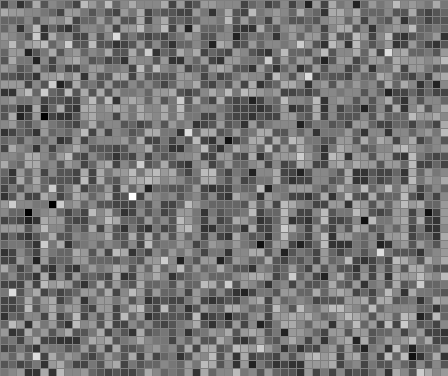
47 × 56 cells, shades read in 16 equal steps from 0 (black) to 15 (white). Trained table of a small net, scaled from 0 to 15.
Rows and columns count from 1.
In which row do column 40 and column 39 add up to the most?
45
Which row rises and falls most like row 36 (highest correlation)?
3
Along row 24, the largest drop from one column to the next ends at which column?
34
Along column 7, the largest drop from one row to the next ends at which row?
26
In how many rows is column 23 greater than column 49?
22
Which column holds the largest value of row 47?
53
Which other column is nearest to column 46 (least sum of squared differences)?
37
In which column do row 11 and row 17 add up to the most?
24
